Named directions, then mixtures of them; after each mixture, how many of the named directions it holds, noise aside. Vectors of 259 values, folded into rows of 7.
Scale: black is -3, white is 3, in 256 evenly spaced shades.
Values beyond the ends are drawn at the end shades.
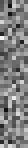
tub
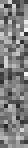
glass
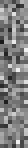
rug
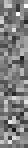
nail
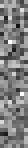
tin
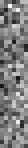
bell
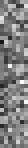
four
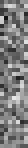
four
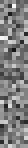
three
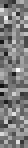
three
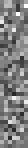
one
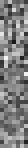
three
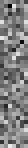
two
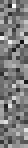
three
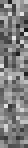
one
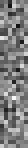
one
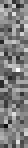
two
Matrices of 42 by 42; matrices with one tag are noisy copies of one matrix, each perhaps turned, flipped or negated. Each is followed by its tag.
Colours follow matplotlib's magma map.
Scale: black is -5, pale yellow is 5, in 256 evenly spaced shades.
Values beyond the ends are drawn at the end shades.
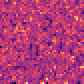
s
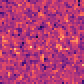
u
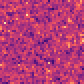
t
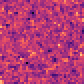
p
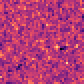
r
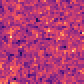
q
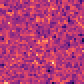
t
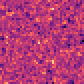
t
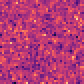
s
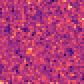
p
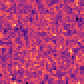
s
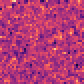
s
